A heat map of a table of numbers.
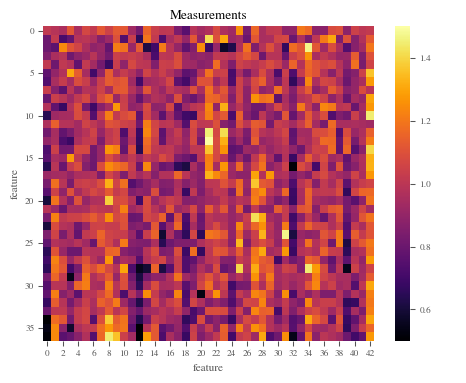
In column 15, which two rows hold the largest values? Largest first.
2, 22
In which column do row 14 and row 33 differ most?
39
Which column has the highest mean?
42
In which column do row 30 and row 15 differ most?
3
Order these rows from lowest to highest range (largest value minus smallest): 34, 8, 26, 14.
8, 26, 14, 34
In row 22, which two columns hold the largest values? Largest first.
27, 28
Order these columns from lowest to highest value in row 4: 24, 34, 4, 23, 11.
4, 24, 23, 11, 34
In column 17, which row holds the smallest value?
16
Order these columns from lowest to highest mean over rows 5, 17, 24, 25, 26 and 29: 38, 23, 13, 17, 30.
30, 13, 17, 38, 23
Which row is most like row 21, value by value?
7
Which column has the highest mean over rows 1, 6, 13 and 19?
21
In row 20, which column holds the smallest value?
0
